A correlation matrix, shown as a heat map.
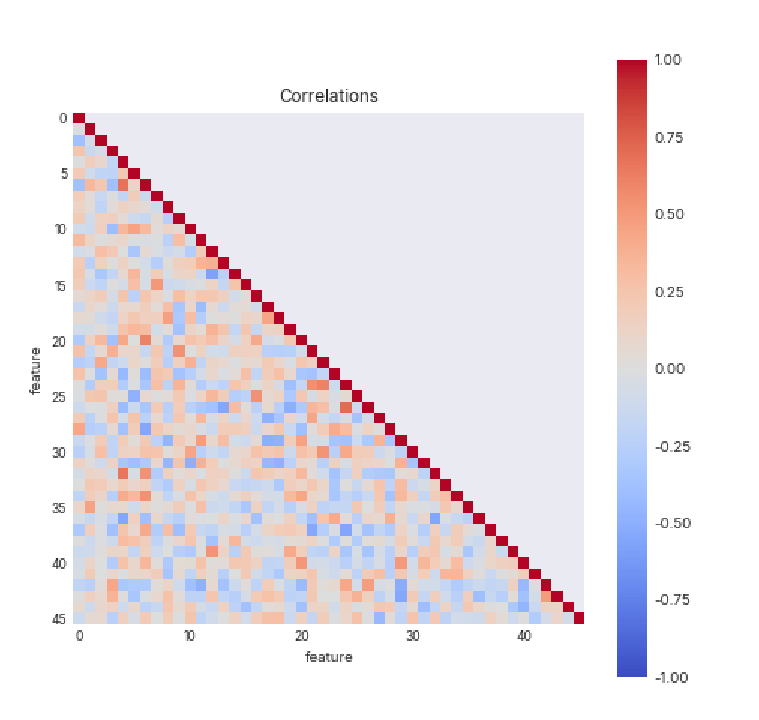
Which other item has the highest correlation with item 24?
26
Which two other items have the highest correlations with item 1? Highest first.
35, 6
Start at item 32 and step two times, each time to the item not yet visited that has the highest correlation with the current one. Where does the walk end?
6
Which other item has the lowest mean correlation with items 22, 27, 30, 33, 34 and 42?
23
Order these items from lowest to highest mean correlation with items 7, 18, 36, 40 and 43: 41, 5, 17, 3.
3, 41, 5, 17
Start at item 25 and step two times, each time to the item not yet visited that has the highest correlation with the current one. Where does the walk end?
20
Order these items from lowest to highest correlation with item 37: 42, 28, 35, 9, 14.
9, 28, 42, 14, 35
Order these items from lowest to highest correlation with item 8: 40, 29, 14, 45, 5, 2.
29, 40, 2, 14, 5, 45
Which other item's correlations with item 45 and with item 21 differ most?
27
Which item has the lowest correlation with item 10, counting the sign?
31
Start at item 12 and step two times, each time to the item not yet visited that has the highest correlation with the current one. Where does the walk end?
19
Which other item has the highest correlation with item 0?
28
